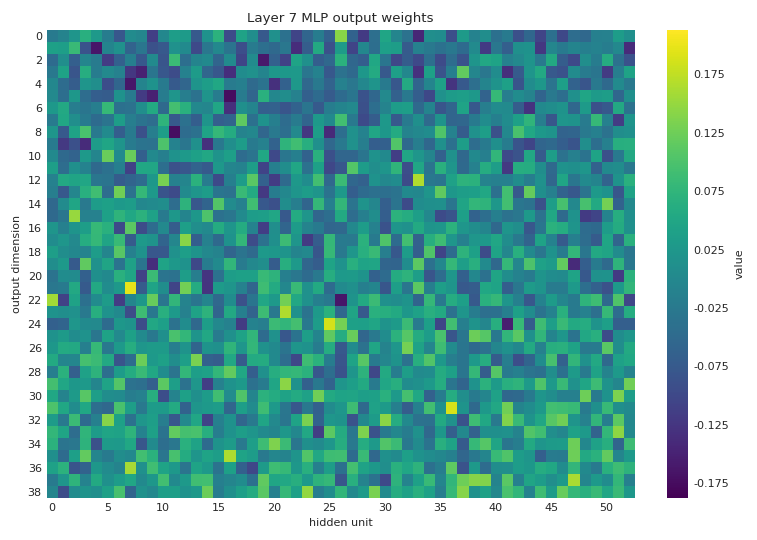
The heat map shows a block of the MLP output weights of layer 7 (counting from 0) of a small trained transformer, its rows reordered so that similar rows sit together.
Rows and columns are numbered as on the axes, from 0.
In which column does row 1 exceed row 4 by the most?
2
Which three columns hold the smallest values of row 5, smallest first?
16, 9, 8
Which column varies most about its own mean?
7
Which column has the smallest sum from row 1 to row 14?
25
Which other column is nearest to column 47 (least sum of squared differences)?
20
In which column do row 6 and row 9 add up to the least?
43
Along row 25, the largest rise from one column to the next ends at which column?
38
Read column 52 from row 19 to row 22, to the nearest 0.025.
-0.025 0.075 0.075 -0.1
